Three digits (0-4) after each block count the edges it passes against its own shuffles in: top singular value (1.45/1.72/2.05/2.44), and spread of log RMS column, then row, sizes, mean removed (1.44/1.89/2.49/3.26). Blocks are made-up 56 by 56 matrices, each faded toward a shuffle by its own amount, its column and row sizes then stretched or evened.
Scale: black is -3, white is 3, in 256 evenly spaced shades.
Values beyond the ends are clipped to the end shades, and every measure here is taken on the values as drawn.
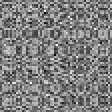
4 0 1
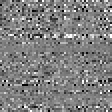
2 1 4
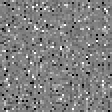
0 1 0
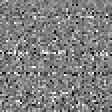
0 1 3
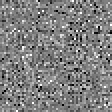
2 1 0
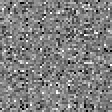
1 2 1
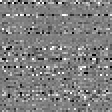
2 0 4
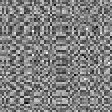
4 0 2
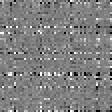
4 2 4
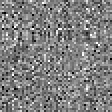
3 2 0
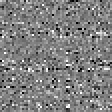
1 1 3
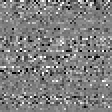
1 0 4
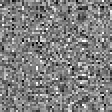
2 2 0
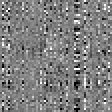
3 4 1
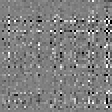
4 3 3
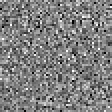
2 0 0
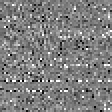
2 1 2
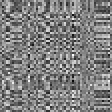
4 4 0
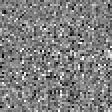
1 1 1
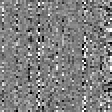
2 4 0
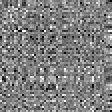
4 2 1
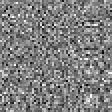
3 0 1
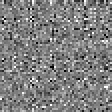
3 2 2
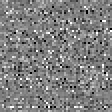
1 0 2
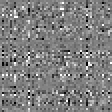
2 3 3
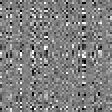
4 4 2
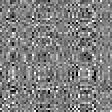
4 3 1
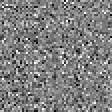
2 1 0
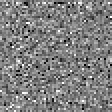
1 0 1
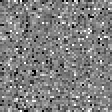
0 1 2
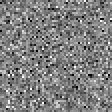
2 0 1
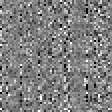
2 4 0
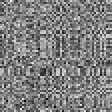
4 1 0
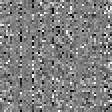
1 4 1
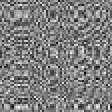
4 1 2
